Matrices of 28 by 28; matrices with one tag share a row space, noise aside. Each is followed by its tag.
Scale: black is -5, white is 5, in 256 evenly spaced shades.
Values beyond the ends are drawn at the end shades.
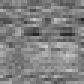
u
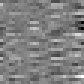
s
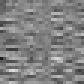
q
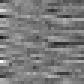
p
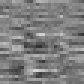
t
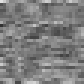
u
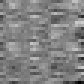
s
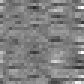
s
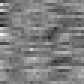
p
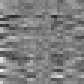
q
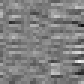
s
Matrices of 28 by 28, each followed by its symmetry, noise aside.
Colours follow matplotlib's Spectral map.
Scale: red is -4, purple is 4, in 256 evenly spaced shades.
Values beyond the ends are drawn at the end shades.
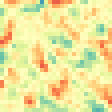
antisymmetric.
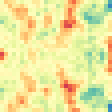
mirrored top to bottom.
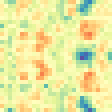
mirrored top to bottom.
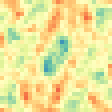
same after a half turn.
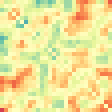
symmetric.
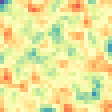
symmetric.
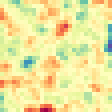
antisymmetric.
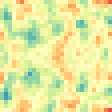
mirrored top to bottom.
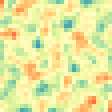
same after a half turn.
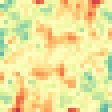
same after a half turn.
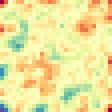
symmetric across the other diagonal.
